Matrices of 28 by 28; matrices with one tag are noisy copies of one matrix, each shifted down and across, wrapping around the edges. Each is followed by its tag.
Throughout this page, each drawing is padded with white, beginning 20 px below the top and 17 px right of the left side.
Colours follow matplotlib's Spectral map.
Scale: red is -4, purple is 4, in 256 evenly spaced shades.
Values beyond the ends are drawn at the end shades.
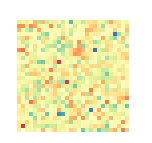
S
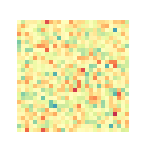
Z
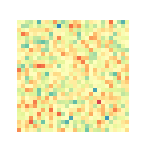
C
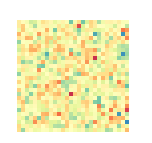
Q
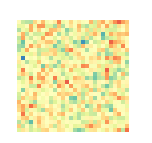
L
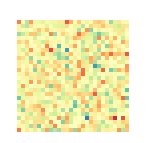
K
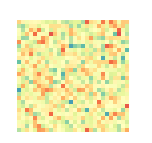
L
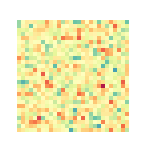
K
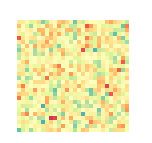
Q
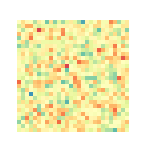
L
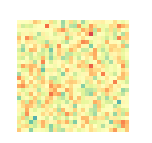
Q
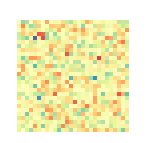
Z
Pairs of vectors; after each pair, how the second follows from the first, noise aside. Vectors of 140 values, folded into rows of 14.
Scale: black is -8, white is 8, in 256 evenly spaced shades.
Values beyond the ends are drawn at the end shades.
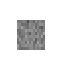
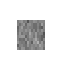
sign-scrambled.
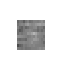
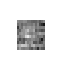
reversed, scaled up.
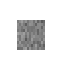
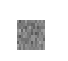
wrapped around.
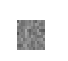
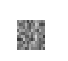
reversed, scaled up.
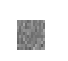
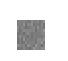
shrunk.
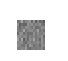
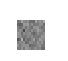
sign-scrambled.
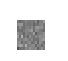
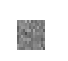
wrapped around.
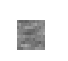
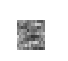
reversed, scaled up.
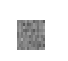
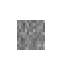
sign-scrambled.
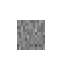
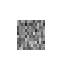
reversed, scaled up.
